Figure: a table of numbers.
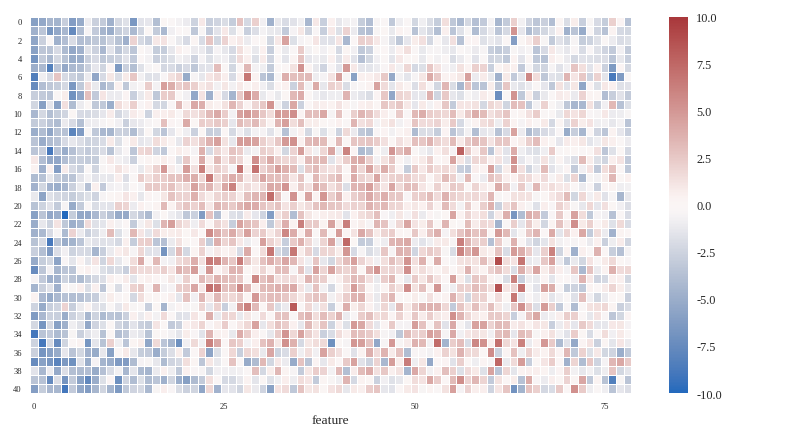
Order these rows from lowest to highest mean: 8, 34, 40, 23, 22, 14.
40, 8, 14, 34, 22, 23
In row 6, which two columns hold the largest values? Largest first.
28, 65
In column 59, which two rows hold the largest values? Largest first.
35, 33
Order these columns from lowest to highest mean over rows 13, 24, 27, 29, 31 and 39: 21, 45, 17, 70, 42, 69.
17, 69, 70, 45, 21, 42
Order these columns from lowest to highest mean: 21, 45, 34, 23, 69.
69, 21, 45, 23, 34
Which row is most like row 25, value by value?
31
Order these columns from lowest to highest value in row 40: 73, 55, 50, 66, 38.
73, 38, 50, 66, 55
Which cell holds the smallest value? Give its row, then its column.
21, 4
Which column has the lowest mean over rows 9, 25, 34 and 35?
1
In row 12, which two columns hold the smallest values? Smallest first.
5, 6
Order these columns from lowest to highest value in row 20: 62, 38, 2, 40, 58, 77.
2, 77, 58, 62, 40, 38
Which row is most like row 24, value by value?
14
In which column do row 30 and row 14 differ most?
43
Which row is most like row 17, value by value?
27
